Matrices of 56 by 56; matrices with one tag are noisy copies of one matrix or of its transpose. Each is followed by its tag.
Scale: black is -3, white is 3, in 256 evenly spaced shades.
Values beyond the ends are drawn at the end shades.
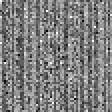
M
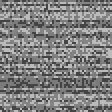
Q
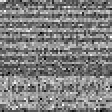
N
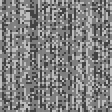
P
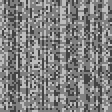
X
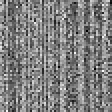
X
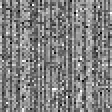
P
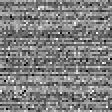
P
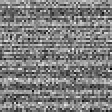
X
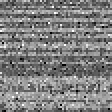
N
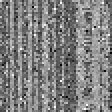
N
